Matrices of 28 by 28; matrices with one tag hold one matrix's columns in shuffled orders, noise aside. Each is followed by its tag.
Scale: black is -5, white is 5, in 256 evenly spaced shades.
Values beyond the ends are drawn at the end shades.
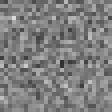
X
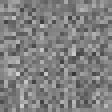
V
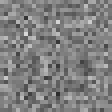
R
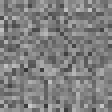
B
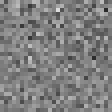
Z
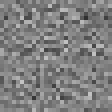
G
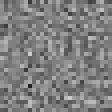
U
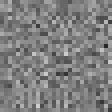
V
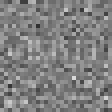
U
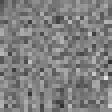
V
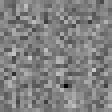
V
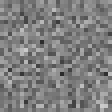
V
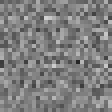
X
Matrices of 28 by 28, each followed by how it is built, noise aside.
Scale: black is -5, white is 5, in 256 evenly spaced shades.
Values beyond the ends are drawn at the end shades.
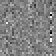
uneven columns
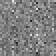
uneven columns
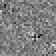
block diagonal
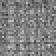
blocks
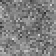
smooth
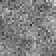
smooth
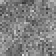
smooth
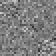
block diagonal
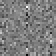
uneven columns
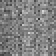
blocks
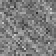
Toeplitz
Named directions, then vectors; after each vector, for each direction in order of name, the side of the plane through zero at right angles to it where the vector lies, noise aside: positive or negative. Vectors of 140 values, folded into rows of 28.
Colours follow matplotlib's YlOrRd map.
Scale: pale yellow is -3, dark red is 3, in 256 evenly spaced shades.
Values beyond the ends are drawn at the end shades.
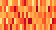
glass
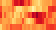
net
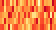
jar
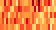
negative, negative, negative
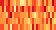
negative, positive, negative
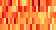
negative, negative, negative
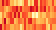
positive, positive, negative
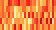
negative, positive, positive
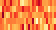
negative, negative, negative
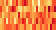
positive, positive, positive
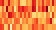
negative, positive, negative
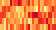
negative, negative, positive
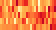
positive, positive, positive
